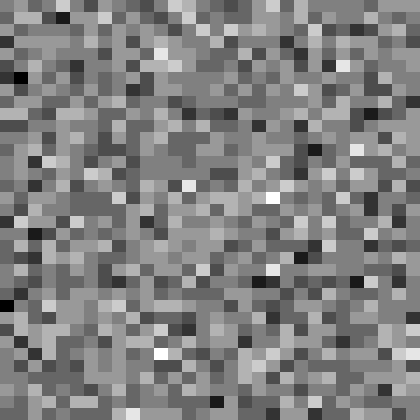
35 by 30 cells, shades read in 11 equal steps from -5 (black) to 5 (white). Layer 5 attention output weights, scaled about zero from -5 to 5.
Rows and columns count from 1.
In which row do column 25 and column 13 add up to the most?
6
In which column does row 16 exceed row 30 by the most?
14
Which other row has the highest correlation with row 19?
2
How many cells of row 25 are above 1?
2
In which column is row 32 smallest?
20
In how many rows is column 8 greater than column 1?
15
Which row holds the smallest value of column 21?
4
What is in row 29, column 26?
-1
